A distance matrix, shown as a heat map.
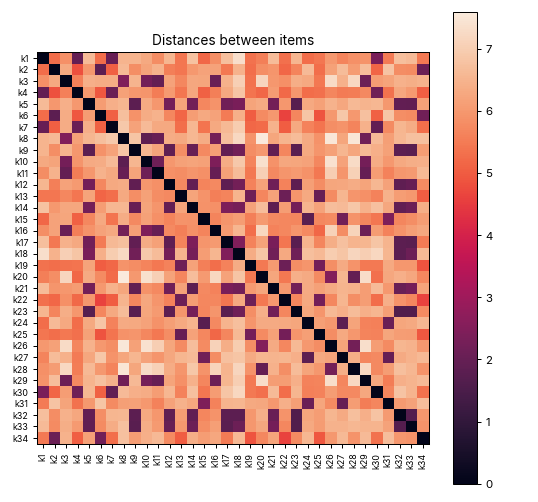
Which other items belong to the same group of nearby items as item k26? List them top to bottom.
k20, k28
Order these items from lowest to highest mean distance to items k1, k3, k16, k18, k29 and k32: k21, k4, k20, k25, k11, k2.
k11, k21, k4, k25, k2, k20
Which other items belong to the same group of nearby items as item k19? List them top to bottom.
k13, k22, k25
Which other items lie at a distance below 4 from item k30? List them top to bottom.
k1, k4, k7
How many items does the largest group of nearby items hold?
10
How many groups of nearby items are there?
7
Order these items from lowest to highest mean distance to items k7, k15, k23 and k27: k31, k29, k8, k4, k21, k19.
k31, k4, k21, k19, k29, k8
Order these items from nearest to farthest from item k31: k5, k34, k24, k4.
k24, k4, k5, k34
